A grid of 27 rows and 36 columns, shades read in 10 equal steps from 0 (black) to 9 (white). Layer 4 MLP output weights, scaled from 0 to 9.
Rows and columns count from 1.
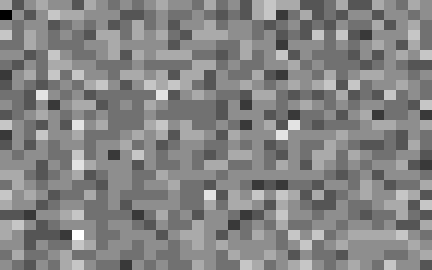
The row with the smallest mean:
12
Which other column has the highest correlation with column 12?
21
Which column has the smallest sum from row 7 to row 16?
1
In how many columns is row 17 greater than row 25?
8
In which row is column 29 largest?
4
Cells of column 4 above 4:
15
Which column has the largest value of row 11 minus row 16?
36
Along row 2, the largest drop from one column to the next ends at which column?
24
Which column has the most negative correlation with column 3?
26
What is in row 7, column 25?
6
